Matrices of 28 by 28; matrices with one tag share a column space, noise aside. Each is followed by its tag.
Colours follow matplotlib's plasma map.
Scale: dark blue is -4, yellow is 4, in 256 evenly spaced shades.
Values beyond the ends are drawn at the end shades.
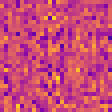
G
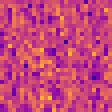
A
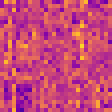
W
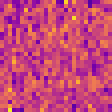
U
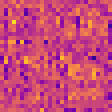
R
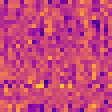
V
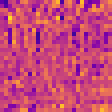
U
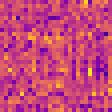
G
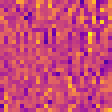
U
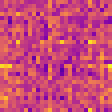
R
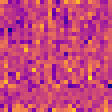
V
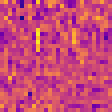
U
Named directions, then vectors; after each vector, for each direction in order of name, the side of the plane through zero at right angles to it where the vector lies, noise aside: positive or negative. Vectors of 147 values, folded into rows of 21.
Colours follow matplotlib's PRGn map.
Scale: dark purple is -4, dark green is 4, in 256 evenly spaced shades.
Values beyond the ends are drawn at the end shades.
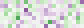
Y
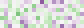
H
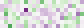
negative, positive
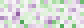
negative, negative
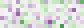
negative, negative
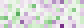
positive, positive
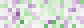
negative, negative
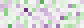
negative, positive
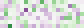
negative, positive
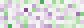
negative, positive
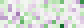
negative, negative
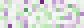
positive, negative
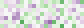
negative, negative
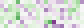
positive, positive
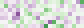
negative, negative
